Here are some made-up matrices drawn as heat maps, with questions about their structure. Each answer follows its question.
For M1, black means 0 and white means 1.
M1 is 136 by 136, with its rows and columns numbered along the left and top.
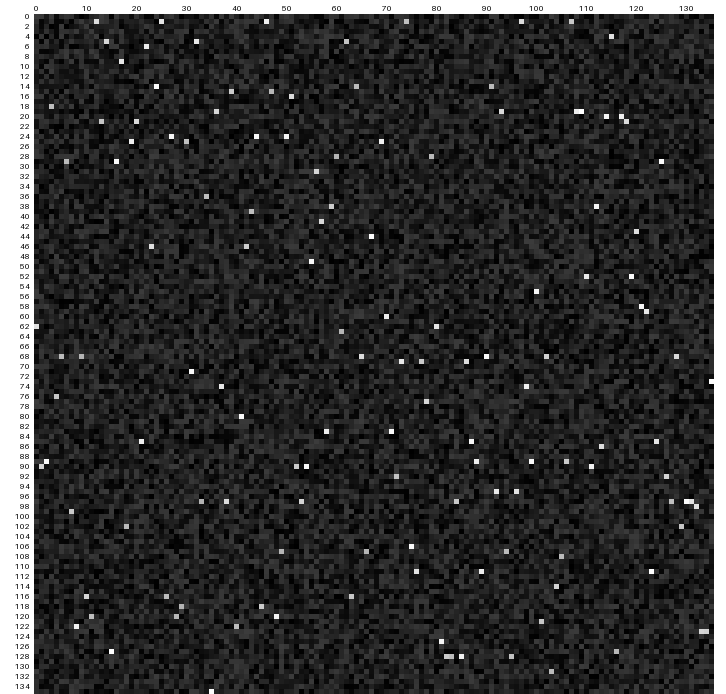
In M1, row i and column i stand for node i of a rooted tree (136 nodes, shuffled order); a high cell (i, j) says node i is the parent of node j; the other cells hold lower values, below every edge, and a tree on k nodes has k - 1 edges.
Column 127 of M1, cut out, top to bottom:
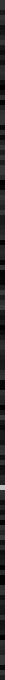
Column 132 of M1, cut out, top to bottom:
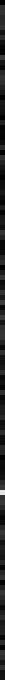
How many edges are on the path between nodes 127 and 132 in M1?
5
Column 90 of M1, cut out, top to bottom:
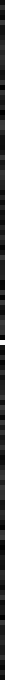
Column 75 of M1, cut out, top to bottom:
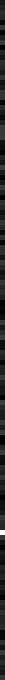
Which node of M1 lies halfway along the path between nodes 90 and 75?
89
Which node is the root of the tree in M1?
68
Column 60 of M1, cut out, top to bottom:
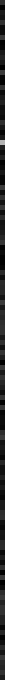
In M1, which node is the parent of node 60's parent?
120
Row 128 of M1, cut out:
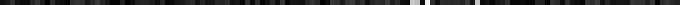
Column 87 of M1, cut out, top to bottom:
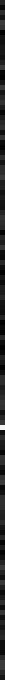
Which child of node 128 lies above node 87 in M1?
85
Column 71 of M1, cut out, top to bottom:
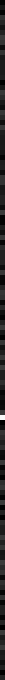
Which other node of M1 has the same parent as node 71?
58
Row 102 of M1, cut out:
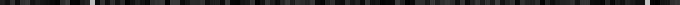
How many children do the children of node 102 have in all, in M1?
1
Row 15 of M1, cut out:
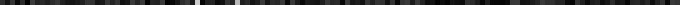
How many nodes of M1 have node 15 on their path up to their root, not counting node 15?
10
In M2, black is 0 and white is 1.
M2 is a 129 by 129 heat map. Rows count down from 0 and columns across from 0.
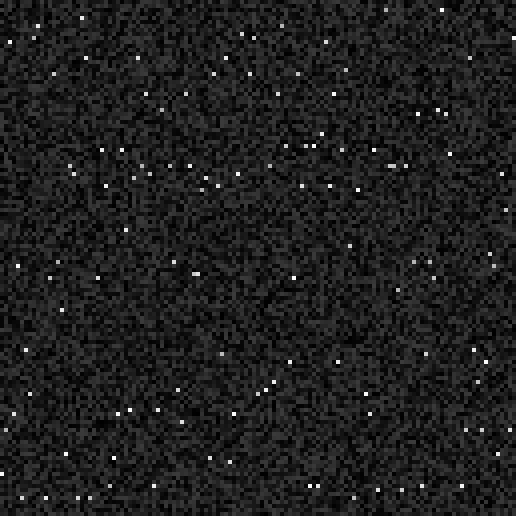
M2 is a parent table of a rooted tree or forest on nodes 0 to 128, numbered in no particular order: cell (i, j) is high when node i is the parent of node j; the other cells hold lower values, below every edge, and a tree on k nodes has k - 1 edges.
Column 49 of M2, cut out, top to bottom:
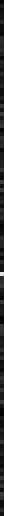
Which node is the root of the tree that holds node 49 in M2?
95
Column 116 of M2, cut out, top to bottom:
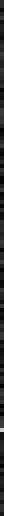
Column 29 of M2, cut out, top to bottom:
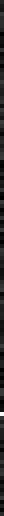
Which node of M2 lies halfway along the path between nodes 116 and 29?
65
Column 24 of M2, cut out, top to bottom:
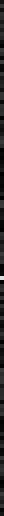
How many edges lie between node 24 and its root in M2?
2
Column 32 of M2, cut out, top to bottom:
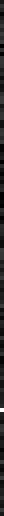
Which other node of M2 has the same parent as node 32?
39
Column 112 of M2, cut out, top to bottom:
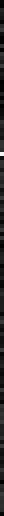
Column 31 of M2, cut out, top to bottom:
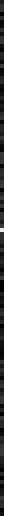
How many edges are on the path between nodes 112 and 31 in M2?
5
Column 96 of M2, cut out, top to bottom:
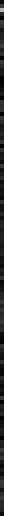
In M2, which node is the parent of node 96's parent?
10
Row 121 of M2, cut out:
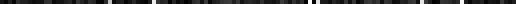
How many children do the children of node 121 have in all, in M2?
6
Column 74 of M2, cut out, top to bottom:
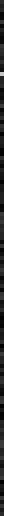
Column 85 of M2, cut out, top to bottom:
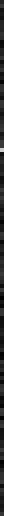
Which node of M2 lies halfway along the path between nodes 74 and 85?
43
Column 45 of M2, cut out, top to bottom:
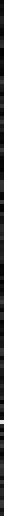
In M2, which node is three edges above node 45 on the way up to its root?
90
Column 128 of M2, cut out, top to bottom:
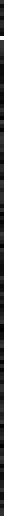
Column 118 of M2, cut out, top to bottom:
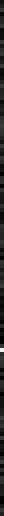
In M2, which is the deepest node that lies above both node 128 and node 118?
87
